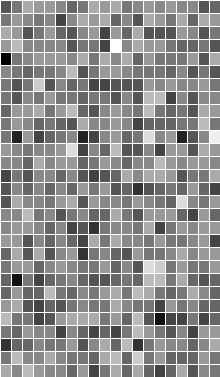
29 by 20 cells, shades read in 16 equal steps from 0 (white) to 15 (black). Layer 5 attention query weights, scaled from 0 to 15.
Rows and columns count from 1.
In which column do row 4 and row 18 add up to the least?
11
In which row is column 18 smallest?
23
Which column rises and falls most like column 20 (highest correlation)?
14
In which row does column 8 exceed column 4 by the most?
20
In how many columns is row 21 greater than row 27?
8
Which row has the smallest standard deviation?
13
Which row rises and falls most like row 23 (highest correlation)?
28
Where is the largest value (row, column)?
5, 1
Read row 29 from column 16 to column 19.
9 5 10 7
